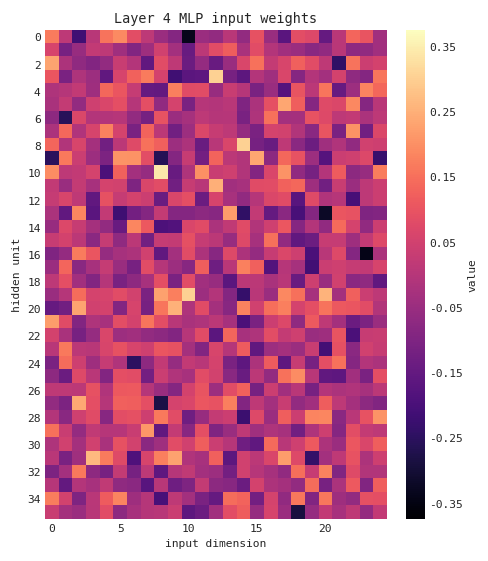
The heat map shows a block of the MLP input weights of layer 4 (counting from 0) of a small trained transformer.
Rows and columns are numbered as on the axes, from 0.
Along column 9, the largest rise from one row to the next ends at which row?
4
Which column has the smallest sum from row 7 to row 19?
19
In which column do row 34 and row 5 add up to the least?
8
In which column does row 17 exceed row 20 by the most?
1
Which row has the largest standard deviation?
9
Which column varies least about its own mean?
3
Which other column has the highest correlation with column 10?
2
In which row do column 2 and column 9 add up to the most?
20
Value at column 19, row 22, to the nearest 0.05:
-0.05
